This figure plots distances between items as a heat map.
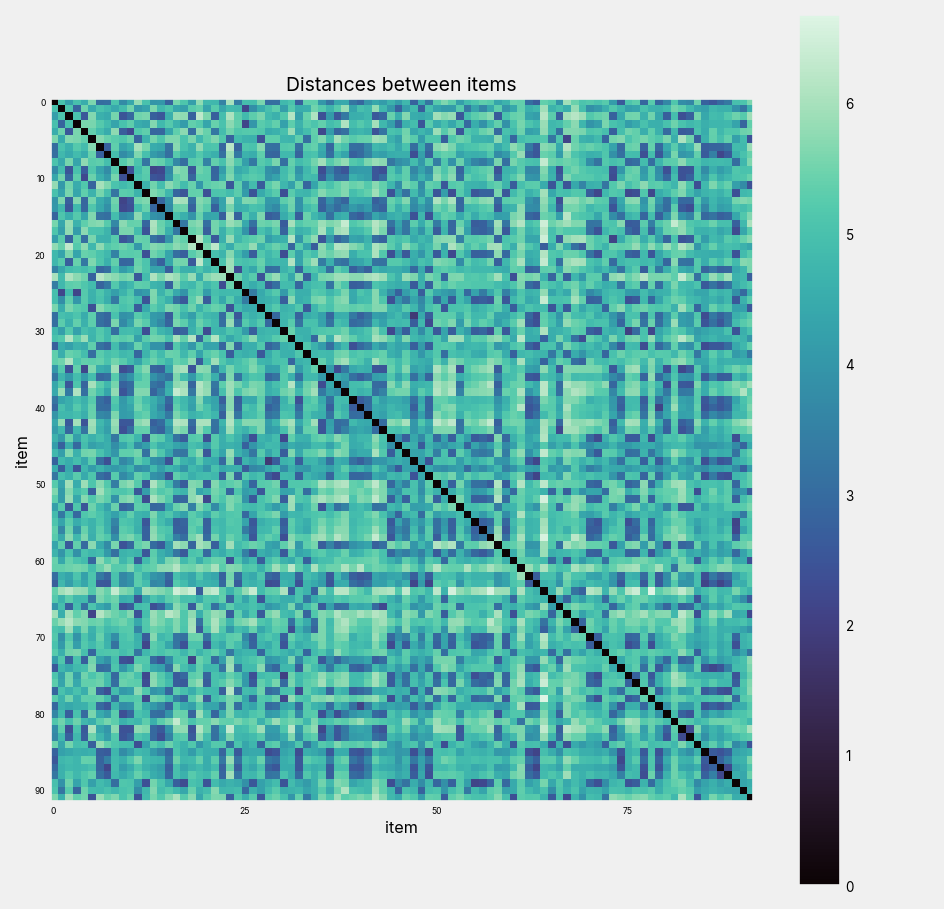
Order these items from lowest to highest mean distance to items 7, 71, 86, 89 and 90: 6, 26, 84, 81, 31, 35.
26, 6, 84, 31, 35, 81
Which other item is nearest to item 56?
89
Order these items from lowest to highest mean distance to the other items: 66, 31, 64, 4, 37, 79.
79, 66, 4, 37, 31, 64
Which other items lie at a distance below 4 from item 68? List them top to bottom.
19, 31, 34, 64, 69
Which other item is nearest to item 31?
69
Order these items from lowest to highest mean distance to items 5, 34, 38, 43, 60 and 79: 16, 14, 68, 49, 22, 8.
14, 49, 22, 68, 8, 16
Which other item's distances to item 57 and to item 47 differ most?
28
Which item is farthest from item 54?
61
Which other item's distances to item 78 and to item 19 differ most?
64
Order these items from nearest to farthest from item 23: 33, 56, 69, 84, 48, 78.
33, 84, 69, 48, 56, 78
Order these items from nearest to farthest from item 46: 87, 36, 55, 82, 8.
55, 8, 87, 36, 82
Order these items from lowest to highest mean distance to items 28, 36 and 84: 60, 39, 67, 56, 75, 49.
49, 39, 60, 67, 56, 75
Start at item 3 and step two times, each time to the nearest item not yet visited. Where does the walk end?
1
